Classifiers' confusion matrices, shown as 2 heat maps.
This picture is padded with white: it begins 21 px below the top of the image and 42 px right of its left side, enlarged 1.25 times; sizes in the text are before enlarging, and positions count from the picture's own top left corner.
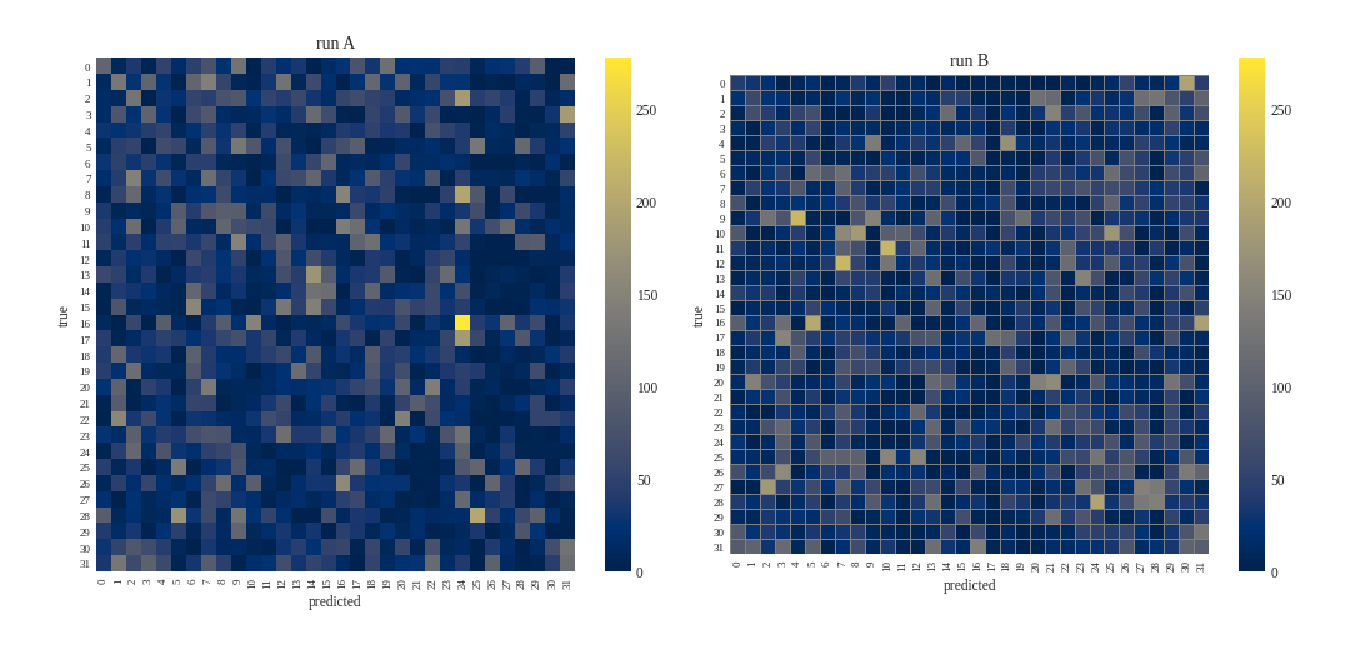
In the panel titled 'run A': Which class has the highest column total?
24
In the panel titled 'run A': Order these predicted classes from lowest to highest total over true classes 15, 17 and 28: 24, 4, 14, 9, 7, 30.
30, 4, 7, 14, 9, 24
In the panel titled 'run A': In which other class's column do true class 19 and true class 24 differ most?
13
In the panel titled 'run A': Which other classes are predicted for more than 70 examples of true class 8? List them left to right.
2, 16, 24, 25
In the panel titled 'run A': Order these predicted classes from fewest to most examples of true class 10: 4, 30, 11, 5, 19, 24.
19, 30, 4, 11, 5, 24
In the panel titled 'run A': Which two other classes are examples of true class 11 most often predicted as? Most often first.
9, 18
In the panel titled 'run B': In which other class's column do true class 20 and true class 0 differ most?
21
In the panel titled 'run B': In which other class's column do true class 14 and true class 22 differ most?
12
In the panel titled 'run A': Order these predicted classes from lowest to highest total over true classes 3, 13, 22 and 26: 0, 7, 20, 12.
0, 12, 7, 20
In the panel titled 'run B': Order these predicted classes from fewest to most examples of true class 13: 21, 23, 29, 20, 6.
6, 20, 29, 21, 23
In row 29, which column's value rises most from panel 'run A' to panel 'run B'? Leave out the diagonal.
21
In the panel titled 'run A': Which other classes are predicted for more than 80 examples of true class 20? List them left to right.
1, 7, 22
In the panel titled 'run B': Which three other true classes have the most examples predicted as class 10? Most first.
11, 25, 12
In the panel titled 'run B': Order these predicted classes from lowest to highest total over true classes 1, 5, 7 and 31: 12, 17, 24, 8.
17, 12, 8, 24
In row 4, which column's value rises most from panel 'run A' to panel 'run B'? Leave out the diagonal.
18
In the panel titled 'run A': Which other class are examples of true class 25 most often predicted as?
5
